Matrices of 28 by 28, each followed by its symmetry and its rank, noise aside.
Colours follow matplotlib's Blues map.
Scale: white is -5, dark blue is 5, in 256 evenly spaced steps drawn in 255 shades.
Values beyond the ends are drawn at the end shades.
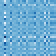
no symmetry, rank one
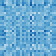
no symmetry, rank two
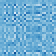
no symmetry, rank two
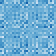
symmetric, rank two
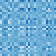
antisymmetric, rank two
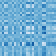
symmetric, rank one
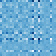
no symmetry, rank two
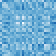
symmetric, rank two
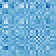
symmetric, rank two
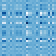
no symmetry, rank one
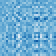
antisymmetric, rank two
